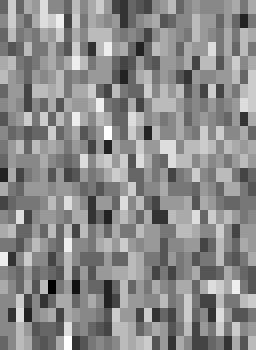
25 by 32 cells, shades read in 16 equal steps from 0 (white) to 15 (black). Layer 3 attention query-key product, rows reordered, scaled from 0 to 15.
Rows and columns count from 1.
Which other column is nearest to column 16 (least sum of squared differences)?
24
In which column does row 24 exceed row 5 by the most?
10
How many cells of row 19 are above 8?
11
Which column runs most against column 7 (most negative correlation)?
4
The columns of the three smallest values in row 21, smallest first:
30, 27, 28
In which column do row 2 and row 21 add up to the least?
6
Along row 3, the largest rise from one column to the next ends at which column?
9
